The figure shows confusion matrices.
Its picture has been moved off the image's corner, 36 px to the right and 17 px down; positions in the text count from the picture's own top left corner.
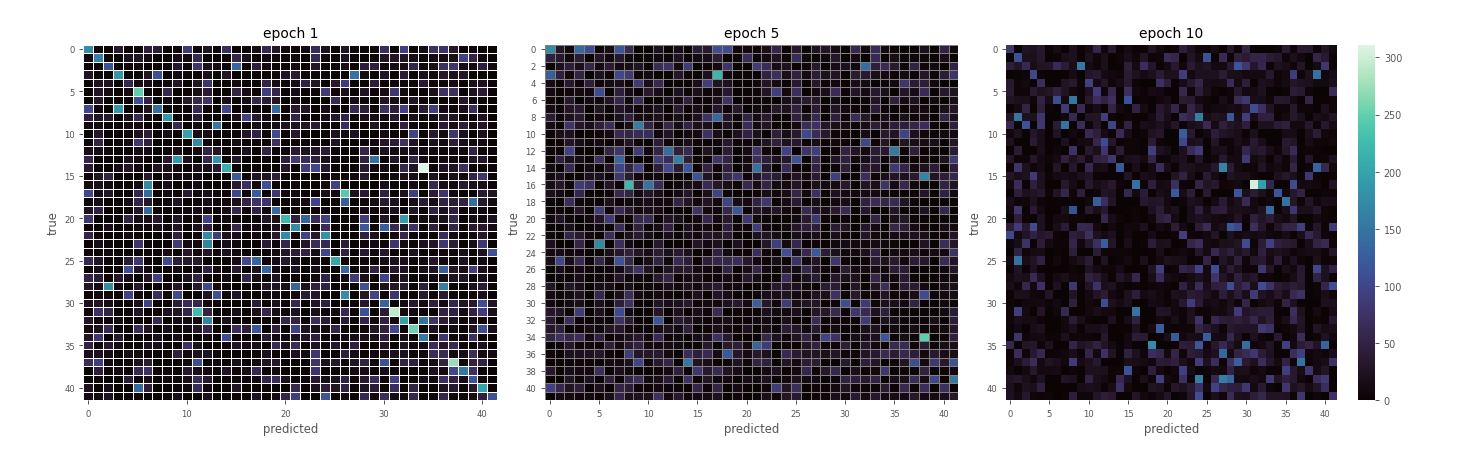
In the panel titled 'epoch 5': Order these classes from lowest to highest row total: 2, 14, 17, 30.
17, 30, 2, 14
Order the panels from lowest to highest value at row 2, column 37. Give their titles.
epoch 10, epoch 5, epoch 1
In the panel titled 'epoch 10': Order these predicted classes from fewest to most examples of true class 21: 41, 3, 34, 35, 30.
30, 34, 35, 41, 3
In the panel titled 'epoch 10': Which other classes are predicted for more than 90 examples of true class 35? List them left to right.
18, 24, 30, 40
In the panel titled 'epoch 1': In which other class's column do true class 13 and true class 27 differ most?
9
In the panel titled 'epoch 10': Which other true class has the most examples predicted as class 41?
28
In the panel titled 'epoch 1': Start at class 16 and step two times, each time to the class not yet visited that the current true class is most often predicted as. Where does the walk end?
5
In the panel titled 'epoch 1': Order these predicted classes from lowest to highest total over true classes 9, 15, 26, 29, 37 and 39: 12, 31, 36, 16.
16, 12, 31, 36
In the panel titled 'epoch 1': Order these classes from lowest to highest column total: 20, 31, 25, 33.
25, 20, 33, 31
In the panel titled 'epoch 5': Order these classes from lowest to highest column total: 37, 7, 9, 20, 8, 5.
20, 37, 5, 9, 8, 7
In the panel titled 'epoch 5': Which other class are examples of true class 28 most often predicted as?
34
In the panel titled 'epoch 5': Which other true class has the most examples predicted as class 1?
25
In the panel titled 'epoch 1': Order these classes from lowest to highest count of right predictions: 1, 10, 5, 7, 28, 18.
18, 28, 7, 1, 10, 5
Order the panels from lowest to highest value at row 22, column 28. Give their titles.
epoch 5, epoch 10, epoch 1
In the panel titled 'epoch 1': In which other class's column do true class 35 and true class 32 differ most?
12
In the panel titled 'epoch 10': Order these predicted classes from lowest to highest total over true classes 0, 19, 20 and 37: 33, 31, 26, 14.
14, 31, 26, 33
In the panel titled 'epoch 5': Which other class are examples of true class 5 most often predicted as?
23
